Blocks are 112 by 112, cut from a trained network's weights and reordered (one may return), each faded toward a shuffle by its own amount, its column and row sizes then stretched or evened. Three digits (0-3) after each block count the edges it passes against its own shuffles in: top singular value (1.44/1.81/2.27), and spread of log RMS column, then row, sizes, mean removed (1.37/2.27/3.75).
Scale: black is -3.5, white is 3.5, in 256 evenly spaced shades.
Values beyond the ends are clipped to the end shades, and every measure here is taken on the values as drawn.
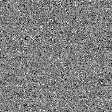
0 1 1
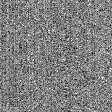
1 0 0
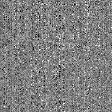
1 2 1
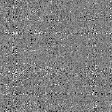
0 2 2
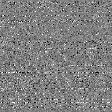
2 0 2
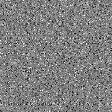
2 0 1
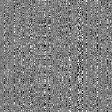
3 3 0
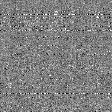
1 0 2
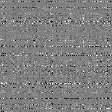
1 2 3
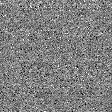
0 0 1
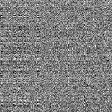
3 2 0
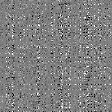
1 3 2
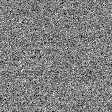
0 0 0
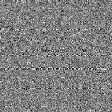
3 0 2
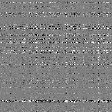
1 2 3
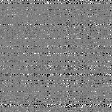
1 2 3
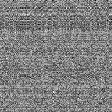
3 0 1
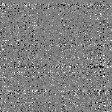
1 2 2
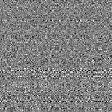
3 0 2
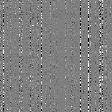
2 3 0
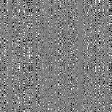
3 3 1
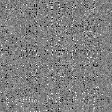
2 2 1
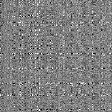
2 2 2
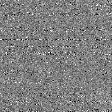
0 1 2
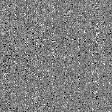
0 2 1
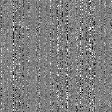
1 3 0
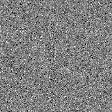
1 1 0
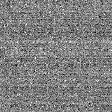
2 0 1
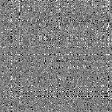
2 2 2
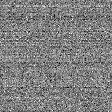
2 0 1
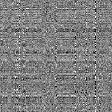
3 2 1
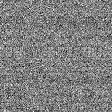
2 0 0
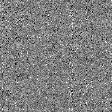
0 2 0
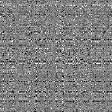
3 2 2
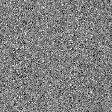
0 1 0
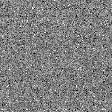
1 1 1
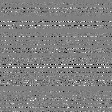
2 0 3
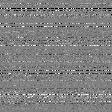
3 0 3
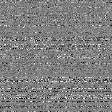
2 0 3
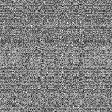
3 1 0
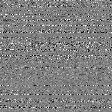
0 0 3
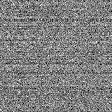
2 0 0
